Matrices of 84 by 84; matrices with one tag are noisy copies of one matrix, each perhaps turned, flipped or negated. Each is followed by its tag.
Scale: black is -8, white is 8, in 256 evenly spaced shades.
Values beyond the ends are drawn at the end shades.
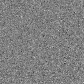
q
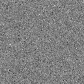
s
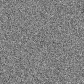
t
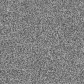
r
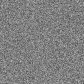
q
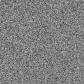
q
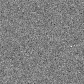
r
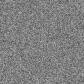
t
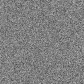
t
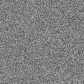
q
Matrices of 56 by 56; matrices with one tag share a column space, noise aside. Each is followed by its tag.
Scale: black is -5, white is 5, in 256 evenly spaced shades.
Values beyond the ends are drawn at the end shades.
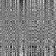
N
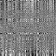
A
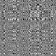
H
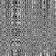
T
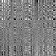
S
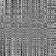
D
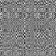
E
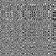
H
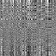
S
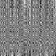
T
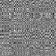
E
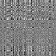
S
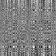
N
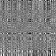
A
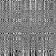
A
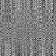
D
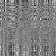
S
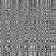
N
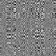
E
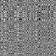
H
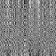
T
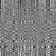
N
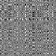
H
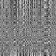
T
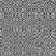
E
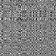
H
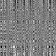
N
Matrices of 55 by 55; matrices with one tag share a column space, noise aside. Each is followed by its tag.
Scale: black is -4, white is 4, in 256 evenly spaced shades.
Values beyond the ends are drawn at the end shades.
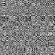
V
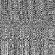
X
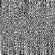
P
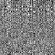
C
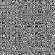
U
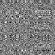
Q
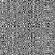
U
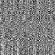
X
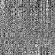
C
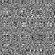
Q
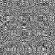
V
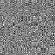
V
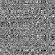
Q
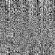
C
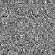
Q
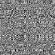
Q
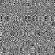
V
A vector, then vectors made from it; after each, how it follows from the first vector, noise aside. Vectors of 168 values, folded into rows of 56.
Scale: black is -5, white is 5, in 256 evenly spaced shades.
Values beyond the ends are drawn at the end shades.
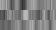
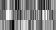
wrapped around, negated, scaled up.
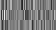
sign-scrambled.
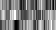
wrapped around, negated, scaled up.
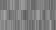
negated, shrunk.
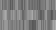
wrapped around, shrunk.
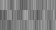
shrunk.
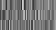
sign-scrambled.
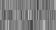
wrapped around, negated, partly zeroed.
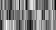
wrapped around, scaled up.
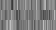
wrapped around, negated, partly zeroed.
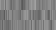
shrunk.
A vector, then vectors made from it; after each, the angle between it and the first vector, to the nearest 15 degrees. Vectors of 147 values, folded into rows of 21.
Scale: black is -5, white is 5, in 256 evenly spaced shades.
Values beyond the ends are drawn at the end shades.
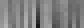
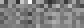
105 degrees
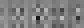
60 degrees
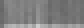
105 degrees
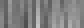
150 degrees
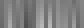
105 degrees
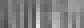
165 degrees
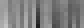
15 degrees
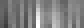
150 degrees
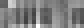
135 degrees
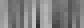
30 degrees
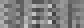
60 degrees
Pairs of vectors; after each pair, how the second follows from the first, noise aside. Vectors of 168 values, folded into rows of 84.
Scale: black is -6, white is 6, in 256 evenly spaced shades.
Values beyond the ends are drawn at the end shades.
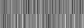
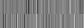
partly zeroed.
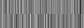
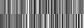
wrapped around, negated, scaled up.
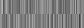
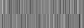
partly zeroed.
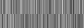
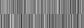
reversed, negated.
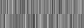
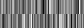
reversed, negated, scaled up.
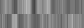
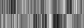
reversed, negated, scaled up.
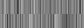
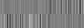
partly zeroed.
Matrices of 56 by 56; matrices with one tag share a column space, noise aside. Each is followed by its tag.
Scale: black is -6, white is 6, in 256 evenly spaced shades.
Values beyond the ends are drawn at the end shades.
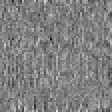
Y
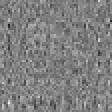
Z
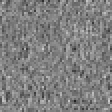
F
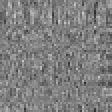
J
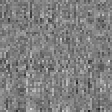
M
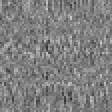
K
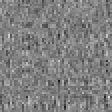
Z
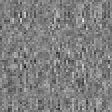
M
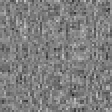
F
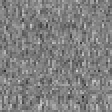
Z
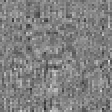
M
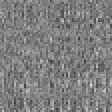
M
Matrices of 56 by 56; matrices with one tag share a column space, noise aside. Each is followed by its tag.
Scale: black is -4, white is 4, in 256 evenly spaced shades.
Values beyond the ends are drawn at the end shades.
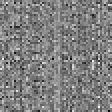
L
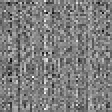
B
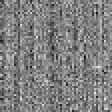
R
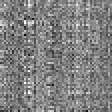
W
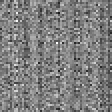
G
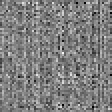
B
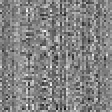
R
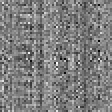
L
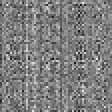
L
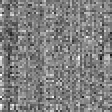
R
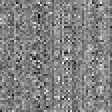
L
